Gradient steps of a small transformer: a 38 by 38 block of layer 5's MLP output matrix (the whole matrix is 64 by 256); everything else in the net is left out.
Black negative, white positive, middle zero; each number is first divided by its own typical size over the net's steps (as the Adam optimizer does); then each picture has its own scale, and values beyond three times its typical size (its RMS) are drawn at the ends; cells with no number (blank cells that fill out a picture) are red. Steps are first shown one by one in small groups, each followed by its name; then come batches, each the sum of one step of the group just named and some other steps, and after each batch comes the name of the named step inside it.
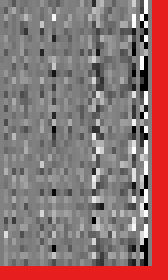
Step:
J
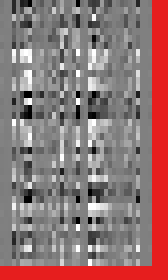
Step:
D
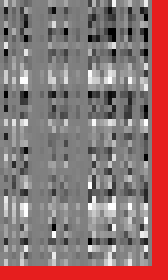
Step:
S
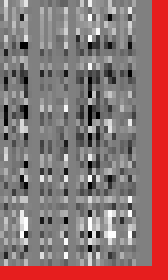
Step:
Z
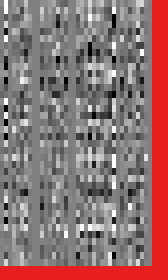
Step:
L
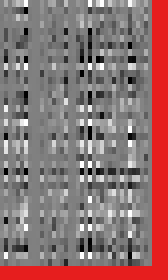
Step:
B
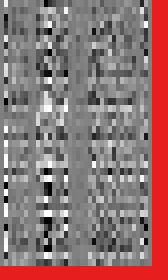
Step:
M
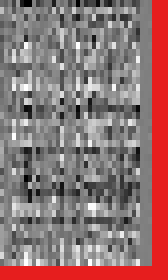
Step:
D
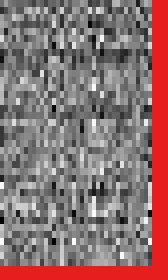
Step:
S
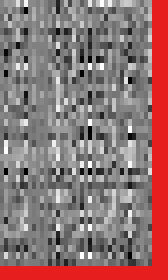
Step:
B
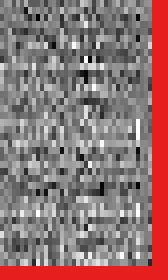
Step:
B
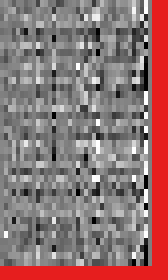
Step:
J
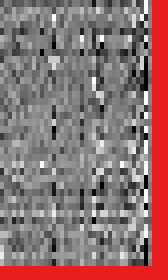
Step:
J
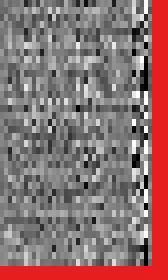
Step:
J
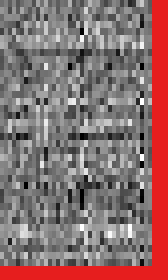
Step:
Z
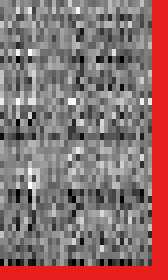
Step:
Z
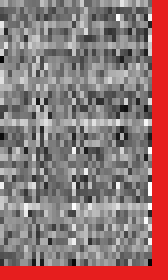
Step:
S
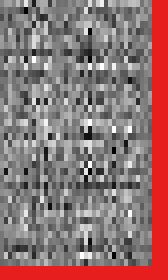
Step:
B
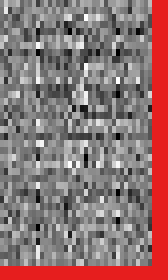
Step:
L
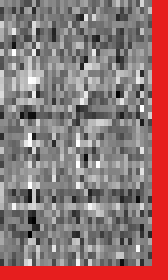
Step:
D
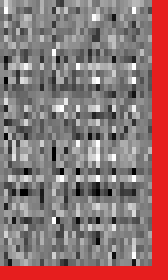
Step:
L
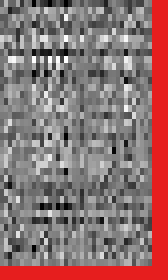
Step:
M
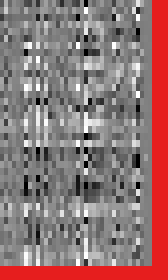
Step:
L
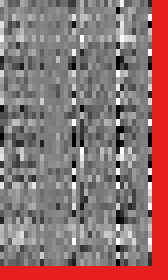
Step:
Z
